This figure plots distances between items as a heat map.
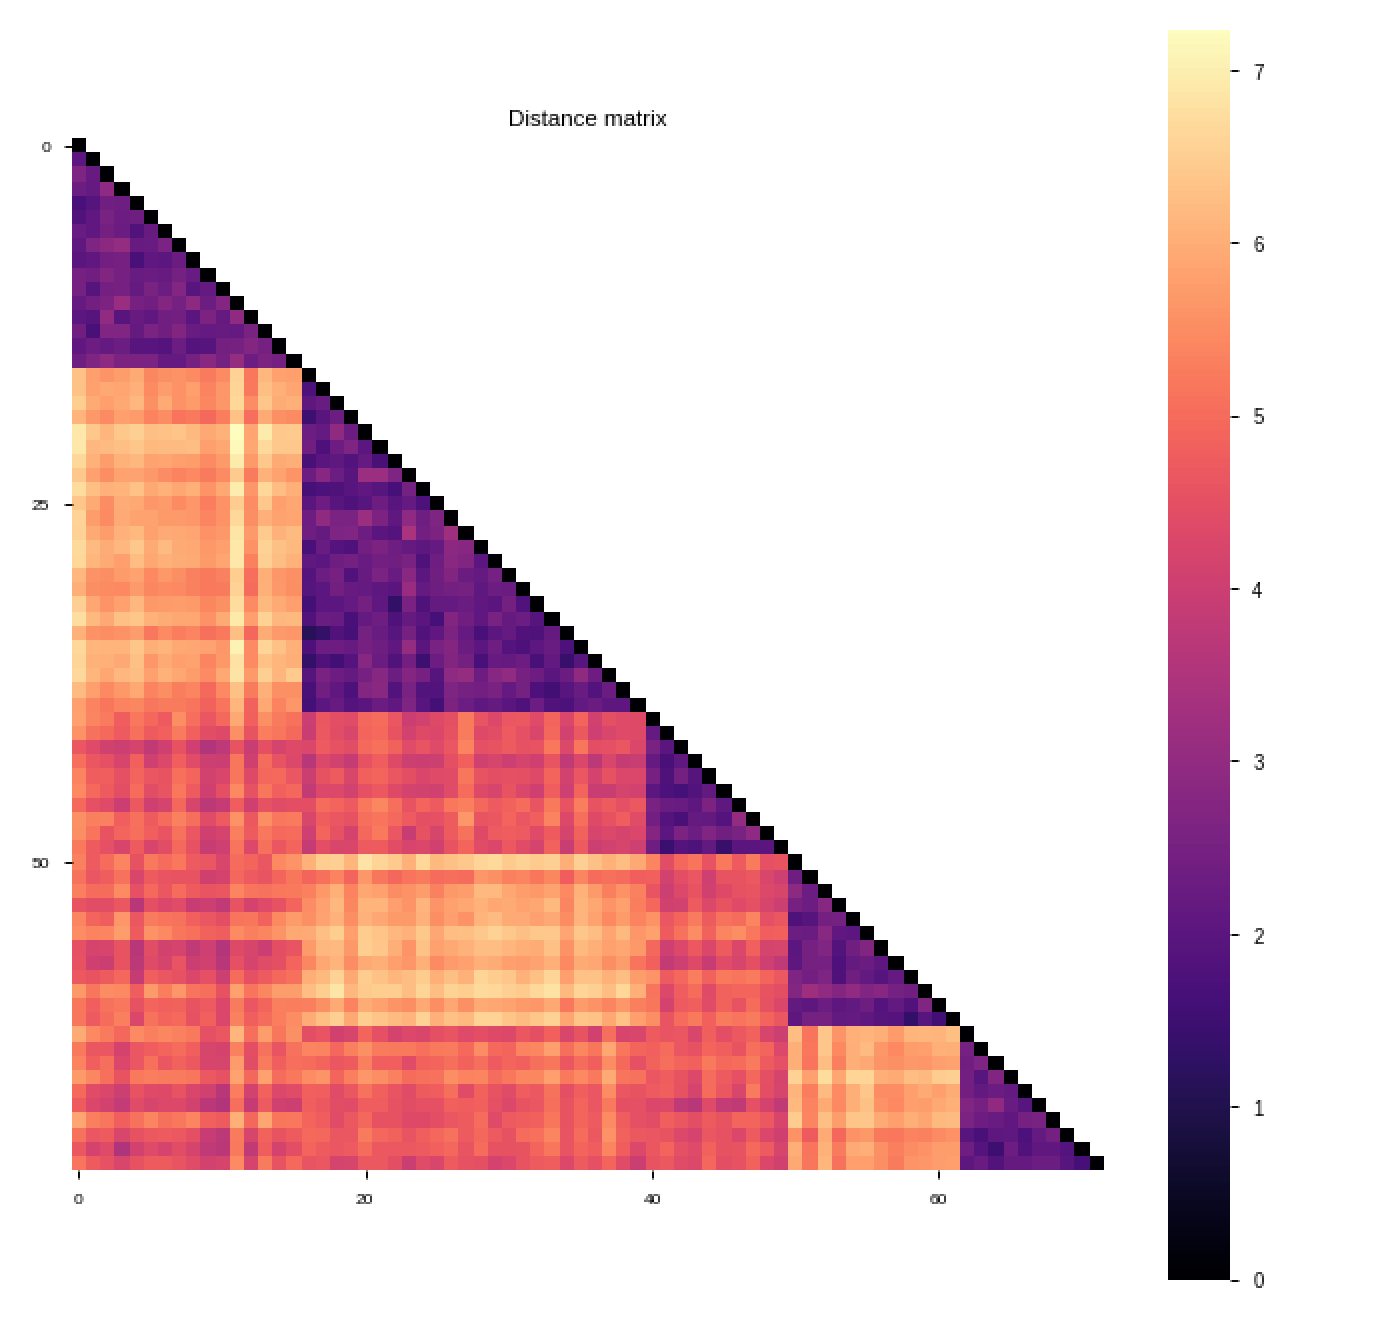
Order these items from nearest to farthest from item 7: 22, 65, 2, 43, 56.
2, 56, 43, 65, 22
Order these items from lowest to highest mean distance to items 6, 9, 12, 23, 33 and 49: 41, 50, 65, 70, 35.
41, 70, 35, 65, 50
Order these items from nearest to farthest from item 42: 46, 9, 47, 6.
47, 46, 9, 6
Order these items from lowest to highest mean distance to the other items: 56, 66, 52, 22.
22, 66, 56, 52
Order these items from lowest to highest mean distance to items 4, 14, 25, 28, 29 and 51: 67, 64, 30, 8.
30, 8, 67, 64
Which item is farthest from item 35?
11
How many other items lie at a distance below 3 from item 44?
9
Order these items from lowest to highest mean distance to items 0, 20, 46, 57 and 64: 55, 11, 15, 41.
41, 15, 11, 55
